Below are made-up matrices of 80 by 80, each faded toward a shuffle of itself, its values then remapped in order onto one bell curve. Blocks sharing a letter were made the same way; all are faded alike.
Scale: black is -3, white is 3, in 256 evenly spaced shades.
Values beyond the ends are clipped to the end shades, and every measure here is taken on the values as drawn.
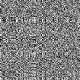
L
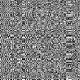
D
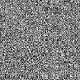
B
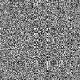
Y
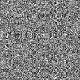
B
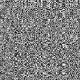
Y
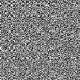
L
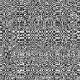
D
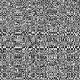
D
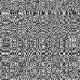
D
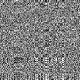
L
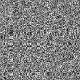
B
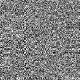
Y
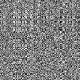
L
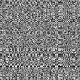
D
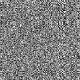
Y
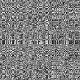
D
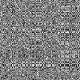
D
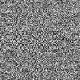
B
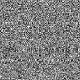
B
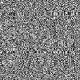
B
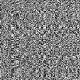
L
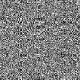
Y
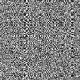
L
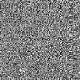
Y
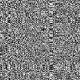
L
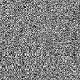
B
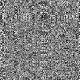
Y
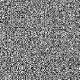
B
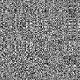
B
